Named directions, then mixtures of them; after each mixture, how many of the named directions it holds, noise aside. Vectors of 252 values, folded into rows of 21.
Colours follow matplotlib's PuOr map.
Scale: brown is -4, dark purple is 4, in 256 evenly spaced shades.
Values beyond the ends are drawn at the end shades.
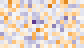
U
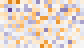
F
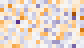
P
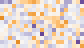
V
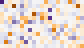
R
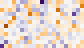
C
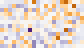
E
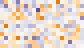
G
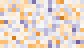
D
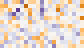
two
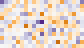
two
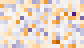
two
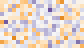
one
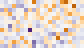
one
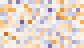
three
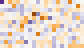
two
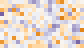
one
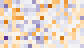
two
